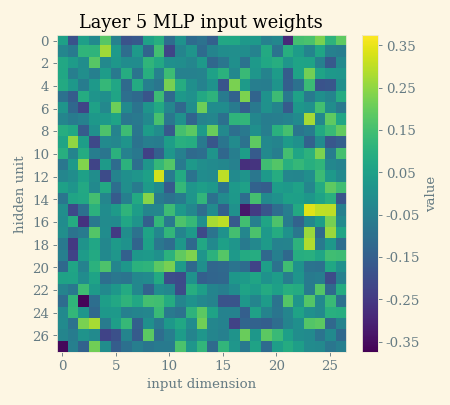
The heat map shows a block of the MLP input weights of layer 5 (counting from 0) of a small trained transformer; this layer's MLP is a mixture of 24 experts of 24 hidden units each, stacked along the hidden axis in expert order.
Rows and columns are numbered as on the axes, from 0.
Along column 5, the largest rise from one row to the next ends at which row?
18
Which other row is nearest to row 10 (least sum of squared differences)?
22
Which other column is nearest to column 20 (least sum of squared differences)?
19
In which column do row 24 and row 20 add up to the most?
9
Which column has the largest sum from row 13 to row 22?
25
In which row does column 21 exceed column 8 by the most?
10
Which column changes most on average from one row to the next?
17
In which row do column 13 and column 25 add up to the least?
21
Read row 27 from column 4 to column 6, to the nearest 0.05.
0 -0.15 -0.1
